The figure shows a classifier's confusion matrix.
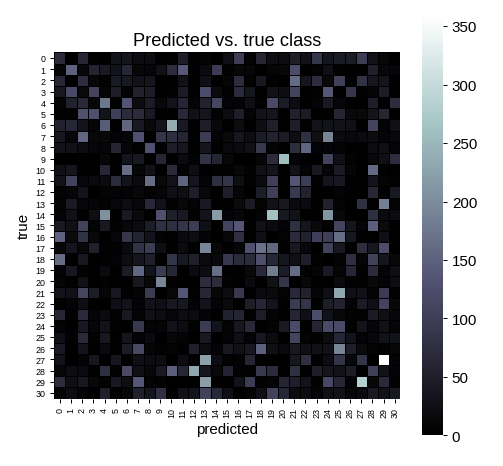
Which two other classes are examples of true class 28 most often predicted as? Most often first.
12, 10
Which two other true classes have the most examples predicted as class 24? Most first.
14, 7
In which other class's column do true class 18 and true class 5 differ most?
0
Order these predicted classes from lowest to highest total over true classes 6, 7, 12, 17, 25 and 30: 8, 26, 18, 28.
26, 8, 28, 18
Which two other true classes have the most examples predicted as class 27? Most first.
29, 0
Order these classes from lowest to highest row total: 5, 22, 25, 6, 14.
25, 22, 5, 6, 14
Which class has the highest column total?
21
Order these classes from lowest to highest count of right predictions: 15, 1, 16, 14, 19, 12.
12, 16, 15, 1, 19, 14
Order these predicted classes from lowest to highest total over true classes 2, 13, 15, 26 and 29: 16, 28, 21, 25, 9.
9, 28, 16, 21, 25
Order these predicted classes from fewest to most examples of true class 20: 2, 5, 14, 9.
5, 2, 14, 9
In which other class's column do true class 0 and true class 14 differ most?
19
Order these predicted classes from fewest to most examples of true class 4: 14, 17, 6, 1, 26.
26, 17, 1, 14, 6
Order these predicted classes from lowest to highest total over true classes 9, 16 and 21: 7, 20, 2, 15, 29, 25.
15, 7, 29, 2, 20, 25
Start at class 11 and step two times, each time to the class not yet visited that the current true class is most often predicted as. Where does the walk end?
22
